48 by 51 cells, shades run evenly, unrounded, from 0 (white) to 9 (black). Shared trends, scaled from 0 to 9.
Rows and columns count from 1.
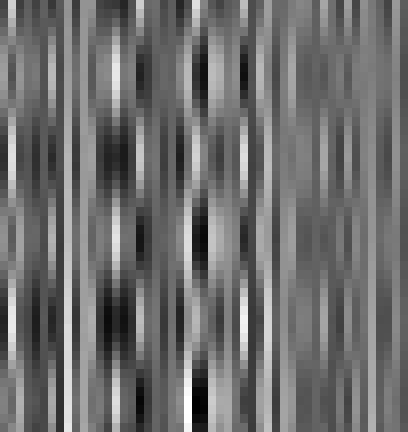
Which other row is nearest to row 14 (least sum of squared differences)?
22
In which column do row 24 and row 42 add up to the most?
26
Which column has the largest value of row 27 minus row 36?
31
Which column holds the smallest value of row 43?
24
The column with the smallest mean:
9
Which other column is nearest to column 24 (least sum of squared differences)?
27
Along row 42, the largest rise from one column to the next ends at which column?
25
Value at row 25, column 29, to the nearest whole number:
4
